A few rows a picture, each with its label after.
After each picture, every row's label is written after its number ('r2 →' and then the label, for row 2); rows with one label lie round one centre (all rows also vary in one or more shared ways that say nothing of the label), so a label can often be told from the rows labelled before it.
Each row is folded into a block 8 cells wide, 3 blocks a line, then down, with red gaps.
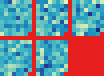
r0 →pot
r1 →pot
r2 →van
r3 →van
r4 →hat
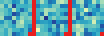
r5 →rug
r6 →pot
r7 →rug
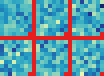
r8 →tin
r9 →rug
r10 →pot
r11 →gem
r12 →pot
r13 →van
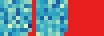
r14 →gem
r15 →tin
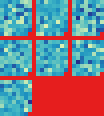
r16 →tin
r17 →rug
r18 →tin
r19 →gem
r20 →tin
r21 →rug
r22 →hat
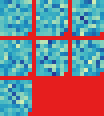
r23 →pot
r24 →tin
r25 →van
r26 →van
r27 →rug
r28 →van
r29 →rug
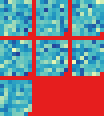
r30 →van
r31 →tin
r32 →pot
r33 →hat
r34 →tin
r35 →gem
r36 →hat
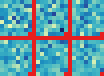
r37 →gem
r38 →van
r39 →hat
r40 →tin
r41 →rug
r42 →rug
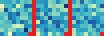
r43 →van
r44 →pot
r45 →pot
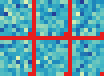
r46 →gem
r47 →hat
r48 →hat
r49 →hat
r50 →gem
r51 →hat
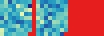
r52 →pot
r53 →hat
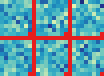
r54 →tin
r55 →gem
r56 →pot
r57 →tin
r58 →pot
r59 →rug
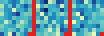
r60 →hat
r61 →tin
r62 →hat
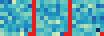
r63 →pot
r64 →hat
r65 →van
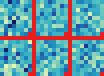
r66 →pot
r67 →gem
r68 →gem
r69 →tin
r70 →tin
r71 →rug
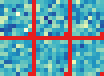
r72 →hat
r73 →van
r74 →tin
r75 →rug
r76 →van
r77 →hat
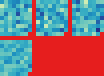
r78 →gem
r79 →gem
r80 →van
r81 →rug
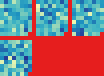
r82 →van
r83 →rug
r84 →gem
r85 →tin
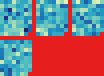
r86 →tin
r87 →pot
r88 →pot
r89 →gem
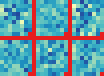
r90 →rug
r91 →pot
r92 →hat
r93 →tin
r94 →rug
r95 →rug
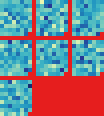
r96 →hat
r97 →hat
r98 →hat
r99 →tin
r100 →van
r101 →rug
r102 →pot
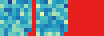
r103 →tin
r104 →pot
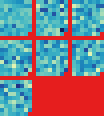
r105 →gem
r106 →tin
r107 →gem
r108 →van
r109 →tin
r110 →pot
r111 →tin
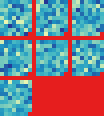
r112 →hat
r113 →tin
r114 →tin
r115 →hat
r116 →gem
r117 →van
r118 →van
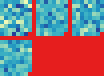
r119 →hat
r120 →pot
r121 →van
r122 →gem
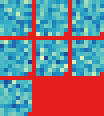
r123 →pot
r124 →rug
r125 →van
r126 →hat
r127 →van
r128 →gem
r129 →pot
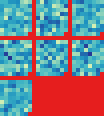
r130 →pot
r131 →pot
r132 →gem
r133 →tin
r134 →pot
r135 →hat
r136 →hat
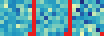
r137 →gem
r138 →tin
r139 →tin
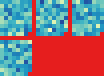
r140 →hat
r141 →van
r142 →tin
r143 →pot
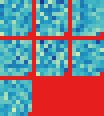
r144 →tin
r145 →rug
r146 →hat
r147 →pot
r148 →rug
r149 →rug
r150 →van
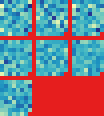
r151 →pot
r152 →rug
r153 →gem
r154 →rug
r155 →hat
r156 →van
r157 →pot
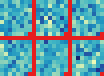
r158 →hat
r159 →tin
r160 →hat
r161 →hat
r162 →hat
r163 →rug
